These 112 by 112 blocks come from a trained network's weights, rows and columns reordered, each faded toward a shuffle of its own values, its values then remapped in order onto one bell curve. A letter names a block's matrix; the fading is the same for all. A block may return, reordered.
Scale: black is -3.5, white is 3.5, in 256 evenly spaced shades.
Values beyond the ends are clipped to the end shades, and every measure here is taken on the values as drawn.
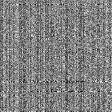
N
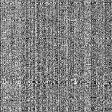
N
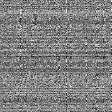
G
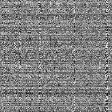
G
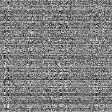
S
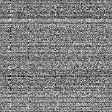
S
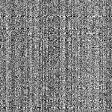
N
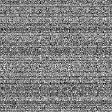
S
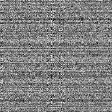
S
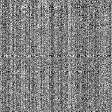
N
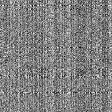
N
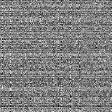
S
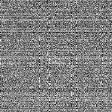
G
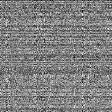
S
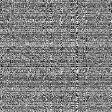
G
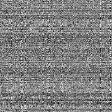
S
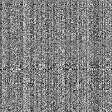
N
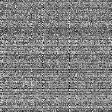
S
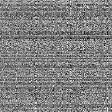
G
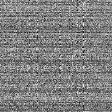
S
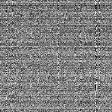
G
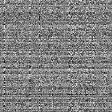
S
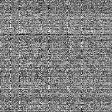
G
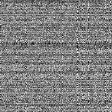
G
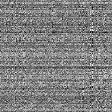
S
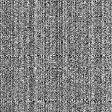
N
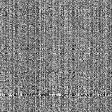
N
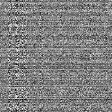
G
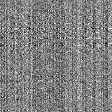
N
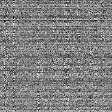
G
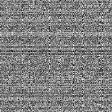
G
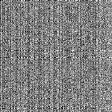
N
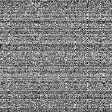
S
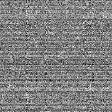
S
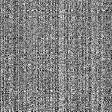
N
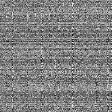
G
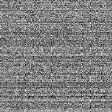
G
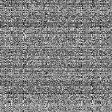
G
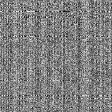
N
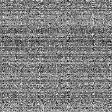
S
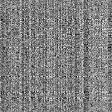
N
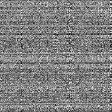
G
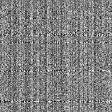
N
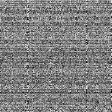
G
